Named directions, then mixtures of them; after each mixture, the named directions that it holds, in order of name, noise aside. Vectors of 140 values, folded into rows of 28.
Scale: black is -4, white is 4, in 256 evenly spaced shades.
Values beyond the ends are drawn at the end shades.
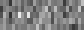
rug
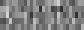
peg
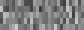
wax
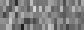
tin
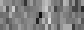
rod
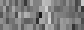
rod, rug, tin.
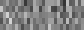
peg, tin, wax.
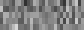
wax.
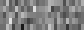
peg, tin.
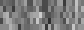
rod, wax.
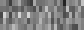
rug, wax.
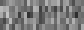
peg, rug.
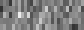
rug.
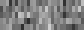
rug, tin.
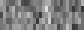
rod, rug, wax.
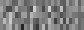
rug, tin, wax.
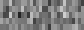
peg, rug.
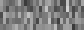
rod, rug, wax.
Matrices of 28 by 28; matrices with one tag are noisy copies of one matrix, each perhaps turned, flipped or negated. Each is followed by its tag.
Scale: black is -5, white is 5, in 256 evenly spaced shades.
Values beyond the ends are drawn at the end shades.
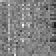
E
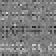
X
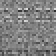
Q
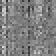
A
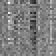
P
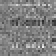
P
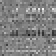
P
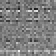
Q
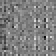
Q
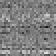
A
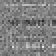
P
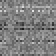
X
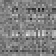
P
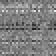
X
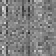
A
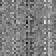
X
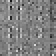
Q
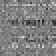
P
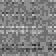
X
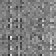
Q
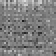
E
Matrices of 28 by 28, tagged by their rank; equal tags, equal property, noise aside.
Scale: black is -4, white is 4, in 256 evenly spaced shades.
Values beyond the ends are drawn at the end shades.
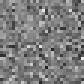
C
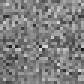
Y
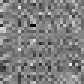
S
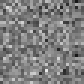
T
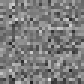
T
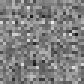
T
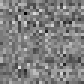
S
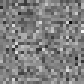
T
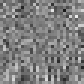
S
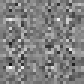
T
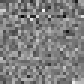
S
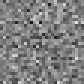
C
